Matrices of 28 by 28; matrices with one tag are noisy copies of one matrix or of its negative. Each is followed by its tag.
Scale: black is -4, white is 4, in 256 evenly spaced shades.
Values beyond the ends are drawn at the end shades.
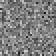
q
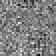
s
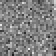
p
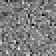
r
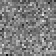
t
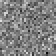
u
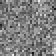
p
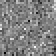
p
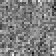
p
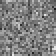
p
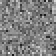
p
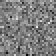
r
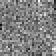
p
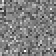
q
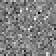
u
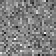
s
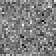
t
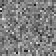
q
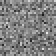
t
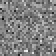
q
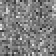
p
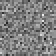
t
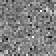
r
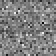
t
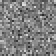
u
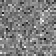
t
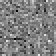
s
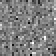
p
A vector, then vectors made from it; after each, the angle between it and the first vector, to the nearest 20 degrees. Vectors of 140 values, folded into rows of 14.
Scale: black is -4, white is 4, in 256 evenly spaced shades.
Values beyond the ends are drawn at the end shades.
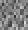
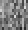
120 degrees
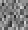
20 degrees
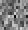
40 degrees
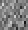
160 degrees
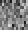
140 degrees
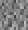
20 degrees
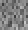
20 degrees
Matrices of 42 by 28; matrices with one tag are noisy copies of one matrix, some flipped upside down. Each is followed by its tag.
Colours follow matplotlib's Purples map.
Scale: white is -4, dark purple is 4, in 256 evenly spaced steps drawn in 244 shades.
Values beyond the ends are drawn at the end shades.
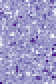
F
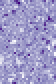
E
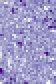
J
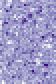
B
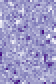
E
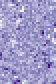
E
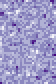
F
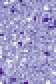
J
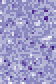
B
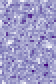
B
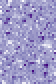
B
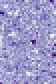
F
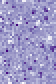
B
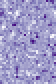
F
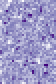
B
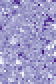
E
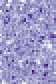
B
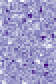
B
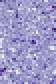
F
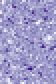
B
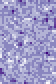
J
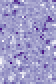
E
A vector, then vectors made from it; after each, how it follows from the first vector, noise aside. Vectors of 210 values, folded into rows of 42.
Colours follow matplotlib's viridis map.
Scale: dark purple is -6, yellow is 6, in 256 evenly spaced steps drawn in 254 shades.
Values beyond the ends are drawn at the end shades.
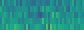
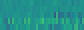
wrapped around, negated, partly zeroed.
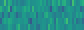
wrapped around, partly zeroed.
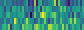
reversed, negated, scaled up.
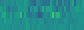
partly zeroed.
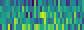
reversed, negated, scaled up.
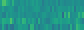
wrapped around, negated, partly zeroed.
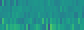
partly zeroed.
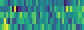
wrapped around, negated, scaled up.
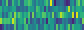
wrapped around, scaled up.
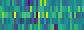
wrapped around, scaled up.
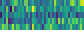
wrapped around, negated, scaled up.
